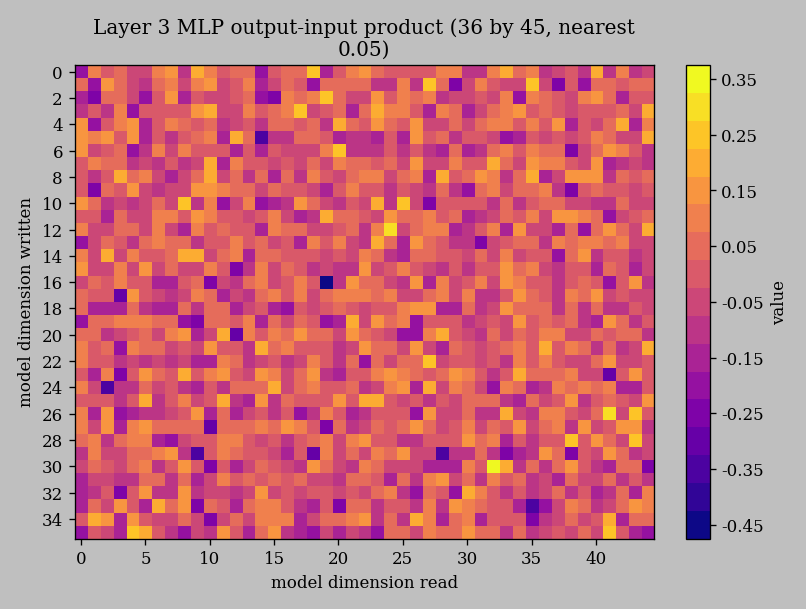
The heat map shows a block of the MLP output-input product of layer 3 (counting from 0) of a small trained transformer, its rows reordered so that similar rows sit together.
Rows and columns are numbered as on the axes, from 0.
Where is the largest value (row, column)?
30, 32
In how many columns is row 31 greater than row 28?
14
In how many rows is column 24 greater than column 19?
17
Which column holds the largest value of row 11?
19
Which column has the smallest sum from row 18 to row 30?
3
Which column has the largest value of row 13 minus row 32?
26
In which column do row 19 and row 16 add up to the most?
21
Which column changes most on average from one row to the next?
41
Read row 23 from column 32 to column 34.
-0.1 0 0.2
